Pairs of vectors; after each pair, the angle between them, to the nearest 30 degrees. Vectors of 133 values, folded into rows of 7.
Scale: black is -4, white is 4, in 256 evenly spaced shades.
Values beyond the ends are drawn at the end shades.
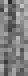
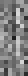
60 degrees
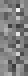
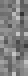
60 degrees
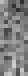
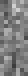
150 degrees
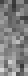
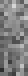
150 degrees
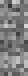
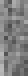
90 degrees
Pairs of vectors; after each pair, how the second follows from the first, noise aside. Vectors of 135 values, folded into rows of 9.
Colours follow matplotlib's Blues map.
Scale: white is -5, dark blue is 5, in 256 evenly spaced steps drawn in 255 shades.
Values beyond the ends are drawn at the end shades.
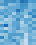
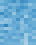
shrunk.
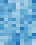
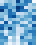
reversed, scaled up.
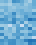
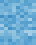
wrapped around, negated, shrunk.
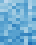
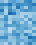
wrapped around.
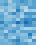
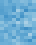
negated, shrunk.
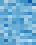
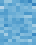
shrunk.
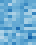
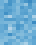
wrapped around, negated, shrunk.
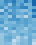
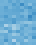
wrapped around, negated, shrunk.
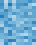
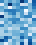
reversed, negated, scaled up.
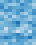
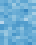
wrapped around, shrunk.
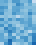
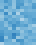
wrapped around, shrunk.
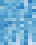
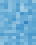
wrapped around, shrunk.
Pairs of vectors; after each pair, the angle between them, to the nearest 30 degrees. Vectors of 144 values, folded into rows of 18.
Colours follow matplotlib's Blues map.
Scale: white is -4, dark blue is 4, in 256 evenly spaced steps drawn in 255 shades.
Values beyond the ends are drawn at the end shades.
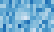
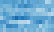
120 degrees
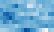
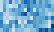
120 degrees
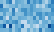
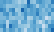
60 degrees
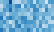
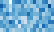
150 degrees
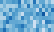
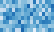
60 degrees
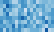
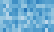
150 degrees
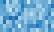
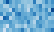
90 degrees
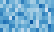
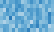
150 degrees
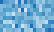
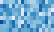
120 degrees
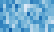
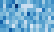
30 degrees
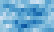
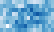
30 degrees
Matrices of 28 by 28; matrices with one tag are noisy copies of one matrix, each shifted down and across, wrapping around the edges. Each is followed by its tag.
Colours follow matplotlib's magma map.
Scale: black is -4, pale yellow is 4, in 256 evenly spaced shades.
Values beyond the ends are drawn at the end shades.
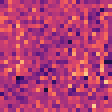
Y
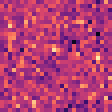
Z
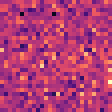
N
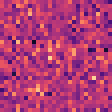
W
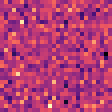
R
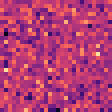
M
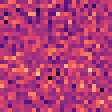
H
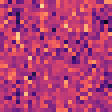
Z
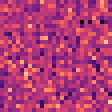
R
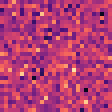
H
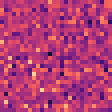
R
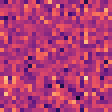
W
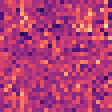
Y
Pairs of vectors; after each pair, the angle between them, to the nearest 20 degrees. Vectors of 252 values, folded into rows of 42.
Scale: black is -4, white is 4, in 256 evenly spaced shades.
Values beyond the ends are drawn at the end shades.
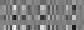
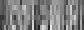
60 degrees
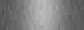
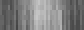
20 degrees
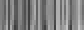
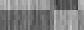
100 degrees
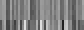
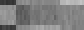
80 degrees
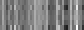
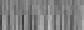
100 degrees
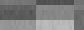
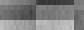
20 degrees
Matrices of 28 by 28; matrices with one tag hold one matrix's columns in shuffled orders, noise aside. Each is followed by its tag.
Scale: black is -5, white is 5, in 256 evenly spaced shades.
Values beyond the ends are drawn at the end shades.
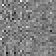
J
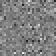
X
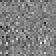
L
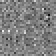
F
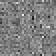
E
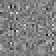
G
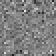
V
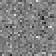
E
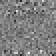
V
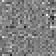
E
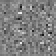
G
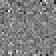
V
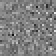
G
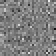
X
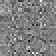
X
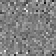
V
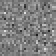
G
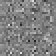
X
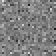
X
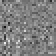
L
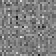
E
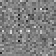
F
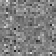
X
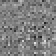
L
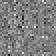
E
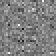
X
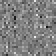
E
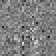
L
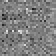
F
